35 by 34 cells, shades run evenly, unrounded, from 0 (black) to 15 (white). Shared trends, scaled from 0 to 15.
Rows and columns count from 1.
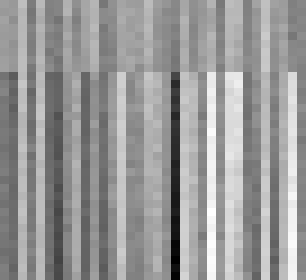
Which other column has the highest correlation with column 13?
27
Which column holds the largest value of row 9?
30
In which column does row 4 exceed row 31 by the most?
20
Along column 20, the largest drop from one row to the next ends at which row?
10
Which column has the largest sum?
24
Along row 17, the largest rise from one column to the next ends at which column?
21
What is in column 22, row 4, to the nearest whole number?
8
